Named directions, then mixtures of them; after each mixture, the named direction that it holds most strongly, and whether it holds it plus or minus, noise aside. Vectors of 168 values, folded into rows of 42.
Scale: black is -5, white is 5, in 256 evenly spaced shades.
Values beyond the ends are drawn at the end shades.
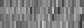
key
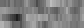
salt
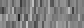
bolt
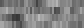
salt, plus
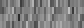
bolt, plus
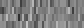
bolt, plus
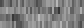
key, plus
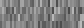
key, minus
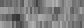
salt, plus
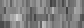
salt, minus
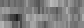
salt, plus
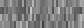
key, minus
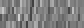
bolt, minus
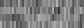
key, plus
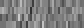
bolt, minus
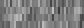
key, plus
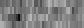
salt, plus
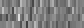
bolt, minus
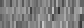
key, plus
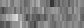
salt, minus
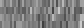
key, minus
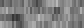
salt, plus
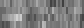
salt, minus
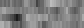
salt, plus
